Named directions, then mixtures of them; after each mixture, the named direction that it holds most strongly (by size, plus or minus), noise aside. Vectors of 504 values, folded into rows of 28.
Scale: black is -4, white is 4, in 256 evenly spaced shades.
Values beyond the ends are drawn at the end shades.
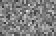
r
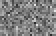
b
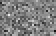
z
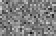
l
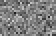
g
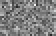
b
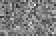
r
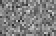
r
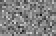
g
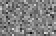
l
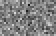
r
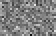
b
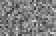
b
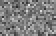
r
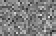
g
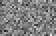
z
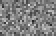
r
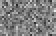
b
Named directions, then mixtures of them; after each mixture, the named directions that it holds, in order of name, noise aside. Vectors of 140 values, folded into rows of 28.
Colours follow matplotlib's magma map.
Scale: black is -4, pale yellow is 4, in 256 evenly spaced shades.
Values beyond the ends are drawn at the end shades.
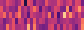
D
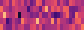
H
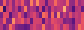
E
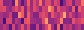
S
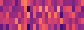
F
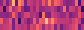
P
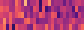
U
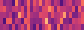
S.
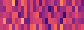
S.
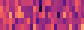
D, U.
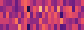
F.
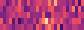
P, S.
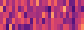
E, U.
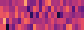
F, H, U.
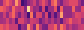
F.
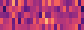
P.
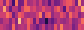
P.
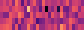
F, H, U.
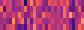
D, E.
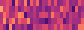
E, P, U.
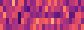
H, P.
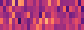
P.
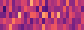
E, H.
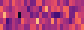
H.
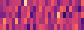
D.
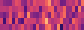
P, S.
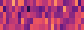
E, H, P.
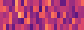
S, U.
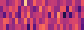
D.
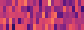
F, P, U.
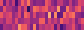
D, E, F.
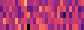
D, F, S.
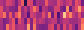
D.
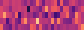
H.
